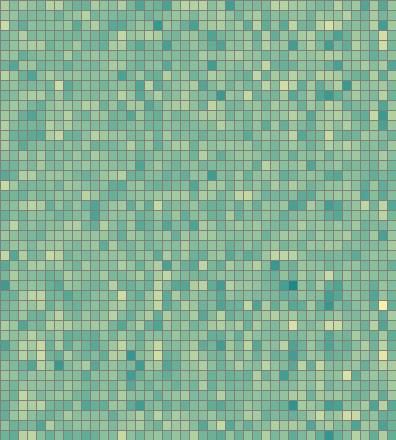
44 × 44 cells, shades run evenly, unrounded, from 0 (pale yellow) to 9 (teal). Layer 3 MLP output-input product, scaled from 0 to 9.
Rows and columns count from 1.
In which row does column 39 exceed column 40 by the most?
9
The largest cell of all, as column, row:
33, 29
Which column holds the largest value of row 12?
43
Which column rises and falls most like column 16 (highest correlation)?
19
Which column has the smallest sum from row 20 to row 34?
18
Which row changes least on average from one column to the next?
6
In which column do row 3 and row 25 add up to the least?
37
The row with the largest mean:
41
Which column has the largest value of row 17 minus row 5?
35
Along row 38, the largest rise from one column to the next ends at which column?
40
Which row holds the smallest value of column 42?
12
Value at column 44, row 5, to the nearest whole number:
5
